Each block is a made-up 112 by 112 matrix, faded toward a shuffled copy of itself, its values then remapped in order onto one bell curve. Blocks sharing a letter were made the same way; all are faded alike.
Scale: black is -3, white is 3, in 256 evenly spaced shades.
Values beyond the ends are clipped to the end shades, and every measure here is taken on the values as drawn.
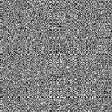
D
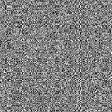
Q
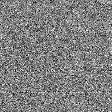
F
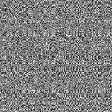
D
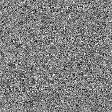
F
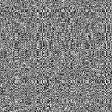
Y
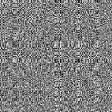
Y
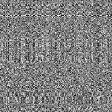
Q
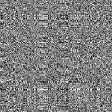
Q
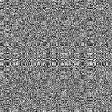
D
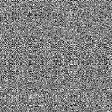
Q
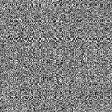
Q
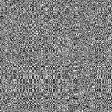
D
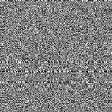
Q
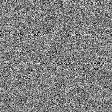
F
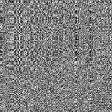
Y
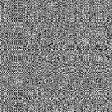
D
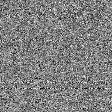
F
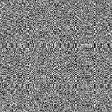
Y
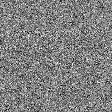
F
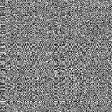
D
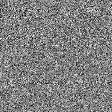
F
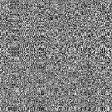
Q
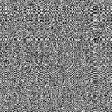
D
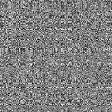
Q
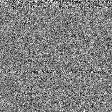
F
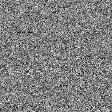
F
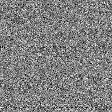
F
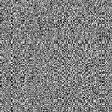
Y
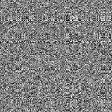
Q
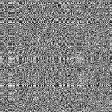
D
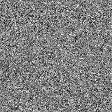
F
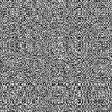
Y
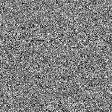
F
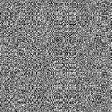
Y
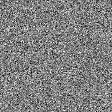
F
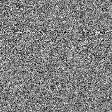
F
